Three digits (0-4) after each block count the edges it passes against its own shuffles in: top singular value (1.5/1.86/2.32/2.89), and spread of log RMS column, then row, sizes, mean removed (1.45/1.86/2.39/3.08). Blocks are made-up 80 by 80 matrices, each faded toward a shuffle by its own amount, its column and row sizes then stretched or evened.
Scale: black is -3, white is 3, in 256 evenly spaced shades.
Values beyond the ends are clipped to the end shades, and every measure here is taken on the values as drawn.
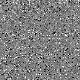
0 1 2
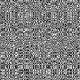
4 2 2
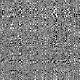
2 4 3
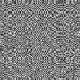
4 2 2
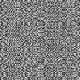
3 1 1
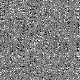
1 3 1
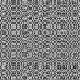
4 0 4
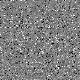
0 1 2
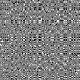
4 2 3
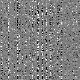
3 4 0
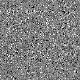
0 2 1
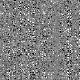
2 3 1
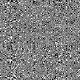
2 3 2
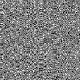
3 1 1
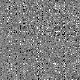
2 3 2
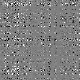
0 4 4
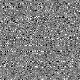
2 0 3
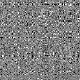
2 2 3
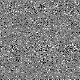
0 1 3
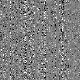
1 4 0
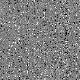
1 3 0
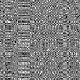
4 1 2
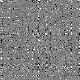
1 3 3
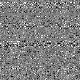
1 0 4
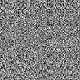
3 2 1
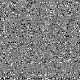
1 1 3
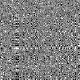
3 3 2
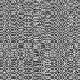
4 1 2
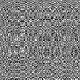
4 1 3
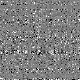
1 2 4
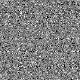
0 2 3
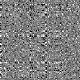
3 3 2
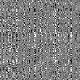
3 4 1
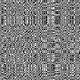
4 4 0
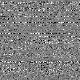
0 0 4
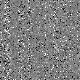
0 3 0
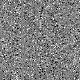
0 2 0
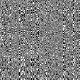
3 4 1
